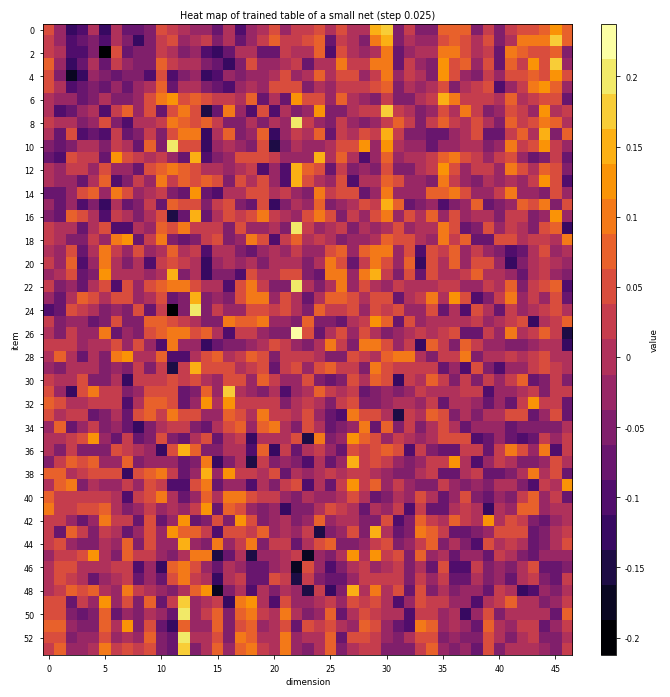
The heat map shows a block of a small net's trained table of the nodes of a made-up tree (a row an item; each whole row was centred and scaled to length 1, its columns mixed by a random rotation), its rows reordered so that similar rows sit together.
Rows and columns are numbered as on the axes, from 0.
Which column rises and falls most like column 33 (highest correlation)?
17
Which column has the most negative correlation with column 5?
30
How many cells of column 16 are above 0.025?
15
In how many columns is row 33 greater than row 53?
25
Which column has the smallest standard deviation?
40
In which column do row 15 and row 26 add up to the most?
22
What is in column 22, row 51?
-0.075
